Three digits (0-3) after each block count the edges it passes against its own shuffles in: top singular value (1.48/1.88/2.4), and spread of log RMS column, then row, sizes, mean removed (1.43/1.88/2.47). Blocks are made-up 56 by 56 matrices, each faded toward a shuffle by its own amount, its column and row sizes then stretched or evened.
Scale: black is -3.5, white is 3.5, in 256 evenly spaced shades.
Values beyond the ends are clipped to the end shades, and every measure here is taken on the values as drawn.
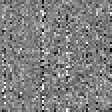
1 3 0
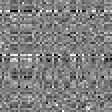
3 0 3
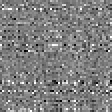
2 0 3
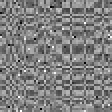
3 0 0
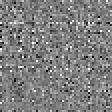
1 2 2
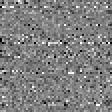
1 0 3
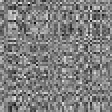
3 3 0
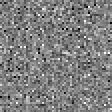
0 1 1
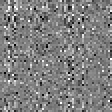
2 3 1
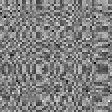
3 0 0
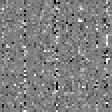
1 3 1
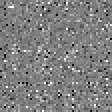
0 1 2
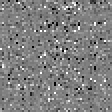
0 2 2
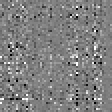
1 3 2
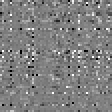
1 2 3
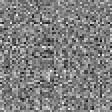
2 0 1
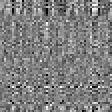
3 2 3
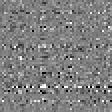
2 1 3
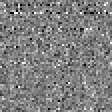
1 0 2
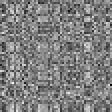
3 3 1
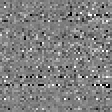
0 1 3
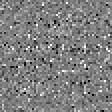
0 0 1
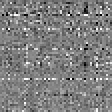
2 2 3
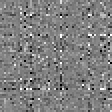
2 3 2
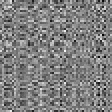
3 3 3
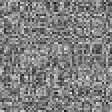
2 0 2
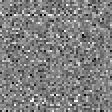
2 0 2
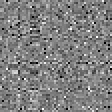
2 0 1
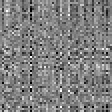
3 3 2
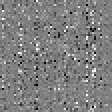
0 3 1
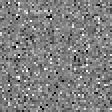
0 1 0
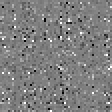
0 2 2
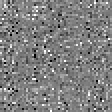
1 2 0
